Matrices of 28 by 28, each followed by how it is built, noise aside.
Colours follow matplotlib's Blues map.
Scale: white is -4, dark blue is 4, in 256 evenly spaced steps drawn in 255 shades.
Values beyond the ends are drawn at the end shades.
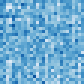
blocks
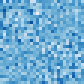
block diagonal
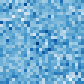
block diagonal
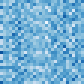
repeating rows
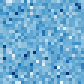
sparse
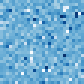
sparse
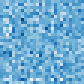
low rank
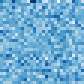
uneven rows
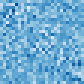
block diagonal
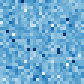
sparse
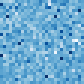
sparse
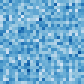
low rank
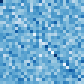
diagonal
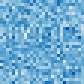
blocks
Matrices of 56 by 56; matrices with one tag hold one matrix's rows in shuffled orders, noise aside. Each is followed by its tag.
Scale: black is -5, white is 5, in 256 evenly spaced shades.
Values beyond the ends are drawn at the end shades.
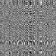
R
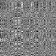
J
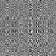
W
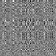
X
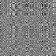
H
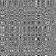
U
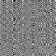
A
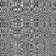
J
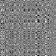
U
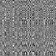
X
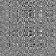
R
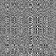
W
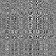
W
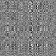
W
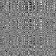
R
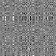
X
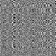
A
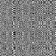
A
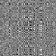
R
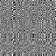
A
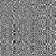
A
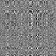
W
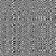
A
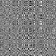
R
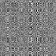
W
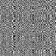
A
